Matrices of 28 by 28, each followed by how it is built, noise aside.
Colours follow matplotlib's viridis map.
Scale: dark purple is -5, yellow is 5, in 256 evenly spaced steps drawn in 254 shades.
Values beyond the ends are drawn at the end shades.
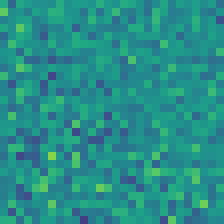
lower triangular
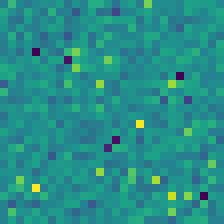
sparse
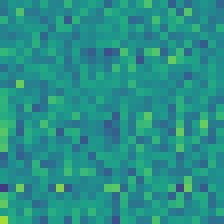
low rank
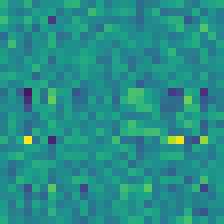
low rank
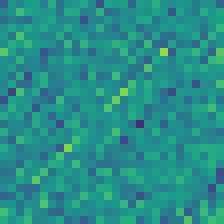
Hankel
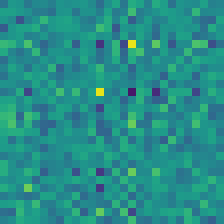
low rank
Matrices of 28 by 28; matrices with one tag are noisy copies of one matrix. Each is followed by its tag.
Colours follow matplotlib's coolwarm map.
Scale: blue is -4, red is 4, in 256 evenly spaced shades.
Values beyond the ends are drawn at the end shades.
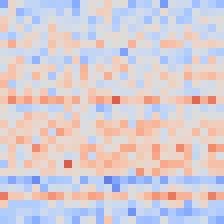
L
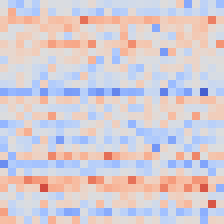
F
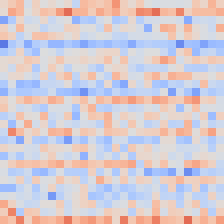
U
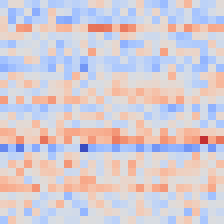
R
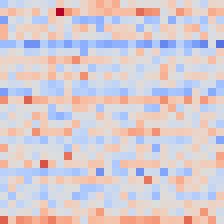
U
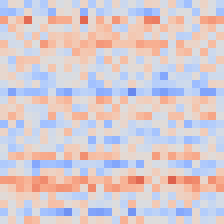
F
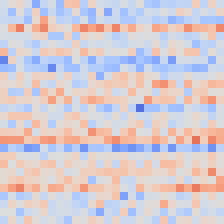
R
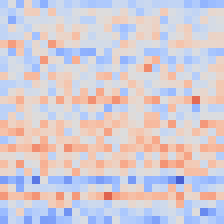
L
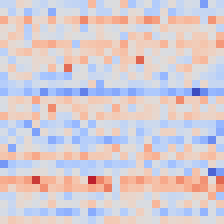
F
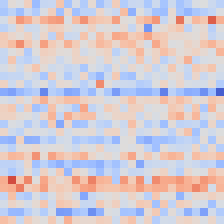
F
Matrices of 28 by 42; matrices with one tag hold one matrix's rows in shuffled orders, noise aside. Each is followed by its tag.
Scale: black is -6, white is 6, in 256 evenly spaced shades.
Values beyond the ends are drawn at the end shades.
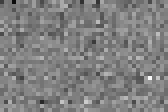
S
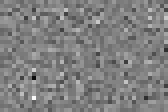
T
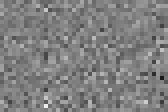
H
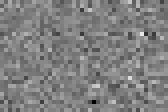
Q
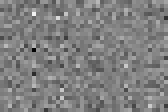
T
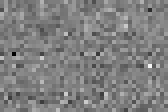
S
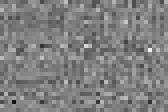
S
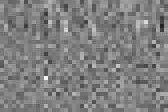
H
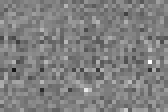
S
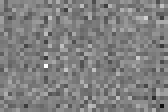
H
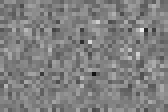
Q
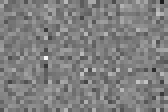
H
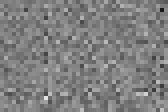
H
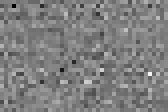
S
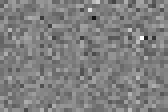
Q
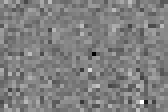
Q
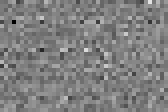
S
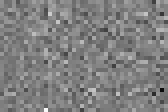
H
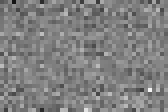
S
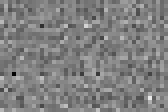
S
